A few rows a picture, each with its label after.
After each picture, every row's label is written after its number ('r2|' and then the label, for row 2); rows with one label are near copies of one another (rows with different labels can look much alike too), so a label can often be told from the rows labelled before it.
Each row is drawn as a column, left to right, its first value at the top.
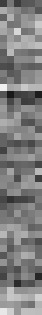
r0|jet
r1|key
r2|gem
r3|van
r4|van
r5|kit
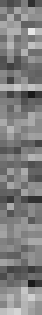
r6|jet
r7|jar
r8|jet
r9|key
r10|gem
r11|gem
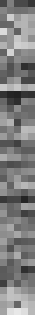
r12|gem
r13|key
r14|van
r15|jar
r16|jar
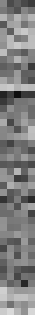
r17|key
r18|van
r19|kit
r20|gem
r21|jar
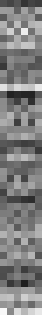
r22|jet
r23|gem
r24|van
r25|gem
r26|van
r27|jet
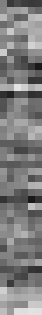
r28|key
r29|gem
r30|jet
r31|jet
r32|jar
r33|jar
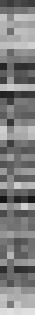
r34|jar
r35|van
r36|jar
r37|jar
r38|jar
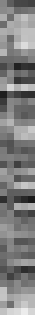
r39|key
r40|jet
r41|jar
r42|jar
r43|jar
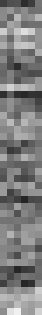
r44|gem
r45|jet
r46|jar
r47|gem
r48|gem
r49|key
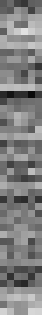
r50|van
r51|kit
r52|gem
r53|gem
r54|kit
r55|jar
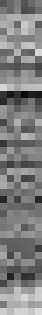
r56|van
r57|kit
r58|key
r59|kit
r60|kit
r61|key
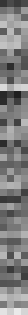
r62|van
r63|jar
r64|van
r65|jet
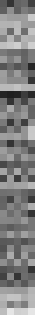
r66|kit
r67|van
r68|kit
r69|van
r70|jar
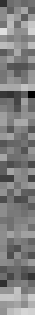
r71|gem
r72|kit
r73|key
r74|jet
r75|kit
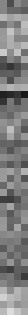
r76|key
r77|jar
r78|key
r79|kit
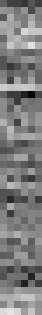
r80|jet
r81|jar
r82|van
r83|gem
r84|kit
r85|gem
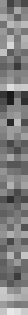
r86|key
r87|van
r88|jet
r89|van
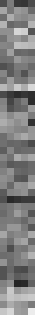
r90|jet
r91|key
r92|gem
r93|gem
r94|van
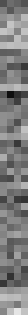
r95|gem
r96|kit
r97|van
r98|jar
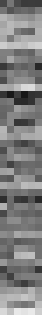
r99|jar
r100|kit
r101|van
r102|van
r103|van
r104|jar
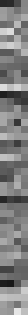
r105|gem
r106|gem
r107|van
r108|key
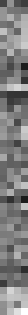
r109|gem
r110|key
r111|van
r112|jar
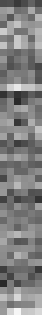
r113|gem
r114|jet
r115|van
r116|van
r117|jet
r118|jar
